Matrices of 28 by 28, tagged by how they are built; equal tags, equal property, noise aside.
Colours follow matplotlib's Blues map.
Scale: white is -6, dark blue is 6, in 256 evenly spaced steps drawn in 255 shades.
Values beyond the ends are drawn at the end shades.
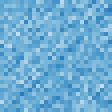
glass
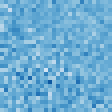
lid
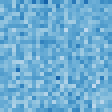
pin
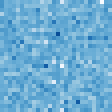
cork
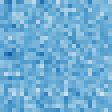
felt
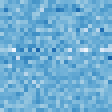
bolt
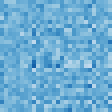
felt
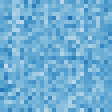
pin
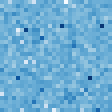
cork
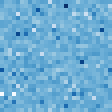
cork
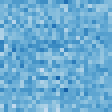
pin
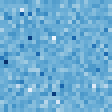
cork
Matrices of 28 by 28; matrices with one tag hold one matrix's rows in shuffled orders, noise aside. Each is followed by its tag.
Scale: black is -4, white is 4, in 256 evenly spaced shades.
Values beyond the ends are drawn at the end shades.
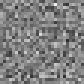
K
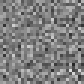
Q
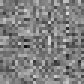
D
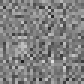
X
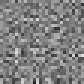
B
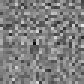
B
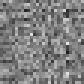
D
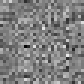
D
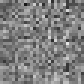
D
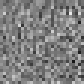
Q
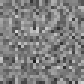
B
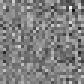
Q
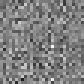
X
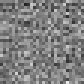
D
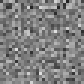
K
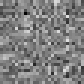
D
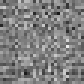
D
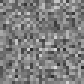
K
